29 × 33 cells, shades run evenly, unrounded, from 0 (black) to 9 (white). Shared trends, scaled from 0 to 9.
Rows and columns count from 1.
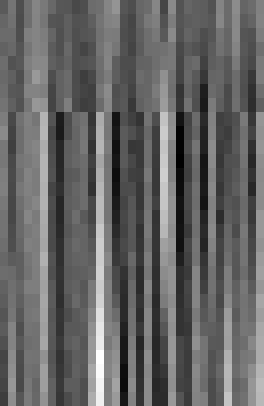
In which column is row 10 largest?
21
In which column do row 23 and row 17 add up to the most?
13
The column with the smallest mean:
23
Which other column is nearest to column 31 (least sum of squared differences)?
25
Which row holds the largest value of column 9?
8
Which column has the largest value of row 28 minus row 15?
15
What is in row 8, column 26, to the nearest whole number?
1
